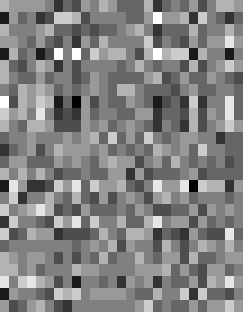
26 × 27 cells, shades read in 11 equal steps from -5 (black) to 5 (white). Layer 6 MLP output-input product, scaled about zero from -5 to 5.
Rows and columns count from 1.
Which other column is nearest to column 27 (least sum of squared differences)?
25
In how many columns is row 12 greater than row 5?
13
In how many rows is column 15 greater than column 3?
9
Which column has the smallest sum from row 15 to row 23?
22
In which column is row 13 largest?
23
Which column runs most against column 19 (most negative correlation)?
5
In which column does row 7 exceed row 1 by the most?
18
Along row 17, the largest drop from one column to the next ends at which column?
3
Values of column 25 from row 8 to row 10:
0 0 0
